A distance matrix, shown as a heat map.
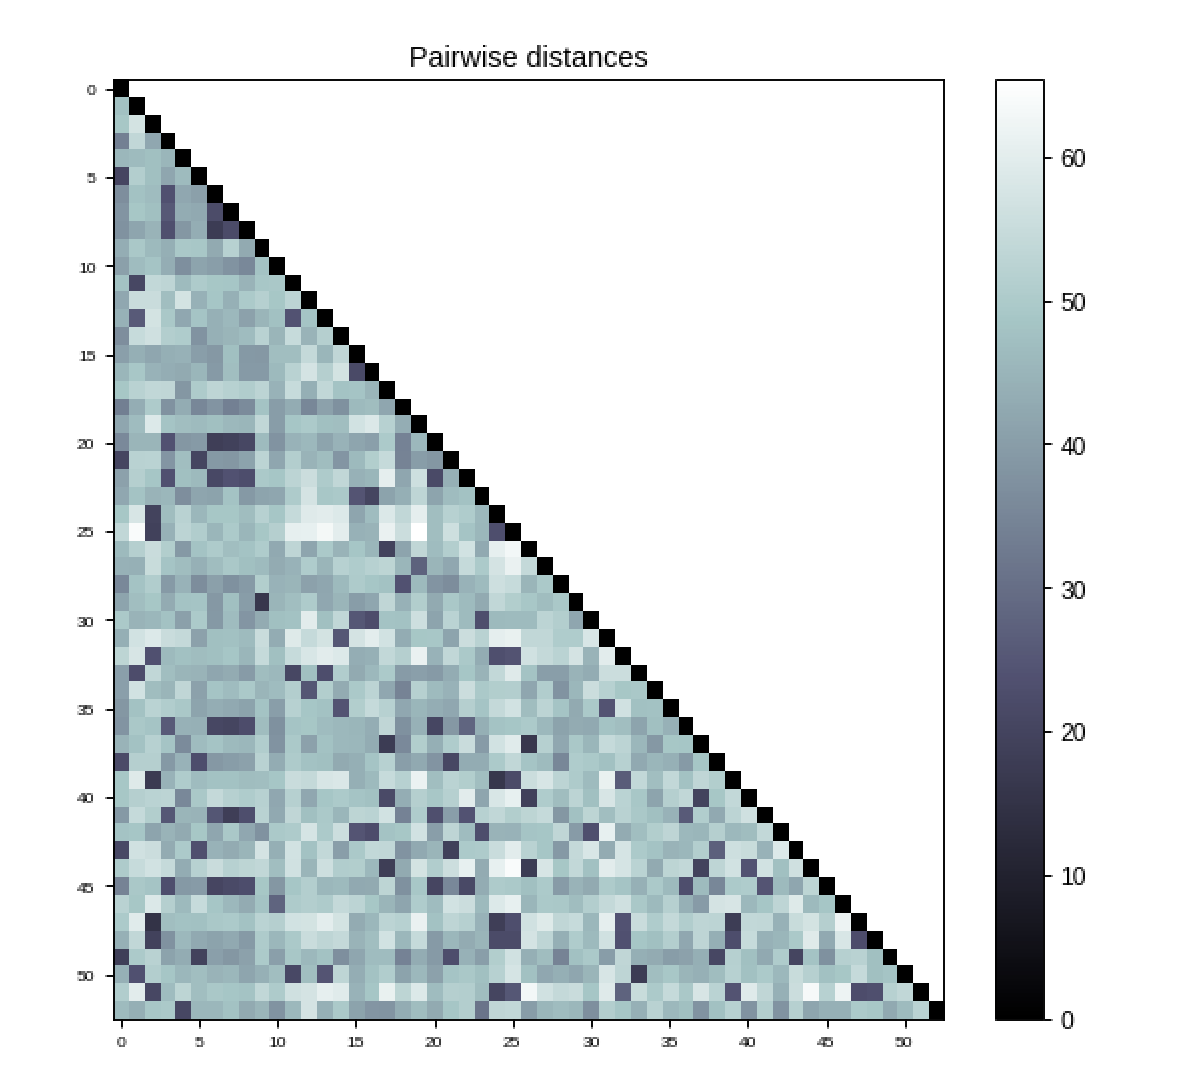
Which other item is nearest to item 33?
50
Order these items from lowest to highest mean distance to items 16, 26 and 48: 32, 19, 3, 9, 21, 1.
32, 3, 9, 21, 1, 19
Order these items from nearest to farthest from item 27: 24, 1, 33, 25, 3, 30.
33, 1, 3, 30, 24, 25
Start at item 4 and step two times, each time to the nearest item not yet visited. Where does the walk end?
23
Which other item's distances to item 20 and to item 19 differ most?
22
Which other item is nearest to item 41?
7
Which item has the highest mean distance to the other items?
31
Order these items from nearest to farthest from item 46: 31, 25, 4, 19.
4, 19, 31, 25
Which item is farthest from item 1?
25
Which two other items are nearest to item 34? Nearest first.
12, 18
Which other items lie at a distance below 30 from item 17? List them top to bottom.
26, 37, 40, 44
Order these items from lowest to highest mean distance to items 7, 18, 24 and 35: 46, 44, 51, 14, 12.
14, 51, 12, 46, 44
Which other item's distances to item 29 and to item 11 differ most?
9
